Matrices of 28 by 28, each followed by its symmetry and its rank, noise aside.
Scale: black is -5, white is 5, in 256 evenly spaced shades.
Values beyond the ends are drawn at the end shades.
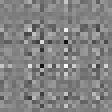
symmetric, rank two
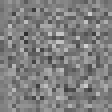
no symmetry, rank four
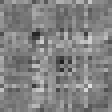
symmetric, rank three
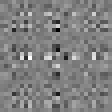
antisymmetric, rank two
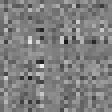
antisymmetric, rank four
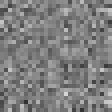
no symmetry, rank four
